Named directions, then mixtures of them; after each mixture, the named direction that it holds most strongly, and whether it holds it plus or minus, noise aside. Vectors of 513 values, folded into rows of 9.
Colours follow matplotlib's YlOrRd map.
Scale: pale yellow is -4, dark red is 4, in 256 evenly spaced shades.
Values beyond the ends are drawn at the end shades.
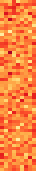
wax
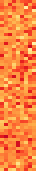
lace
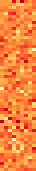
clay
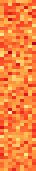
wax, plus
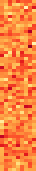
lace, plus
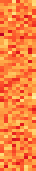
wax, minus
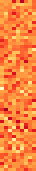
clay, plus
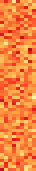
lace, minus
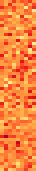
lace, plus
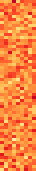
wax, plus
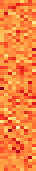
clay, minus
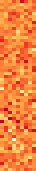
clay, plus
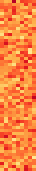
lace, plus
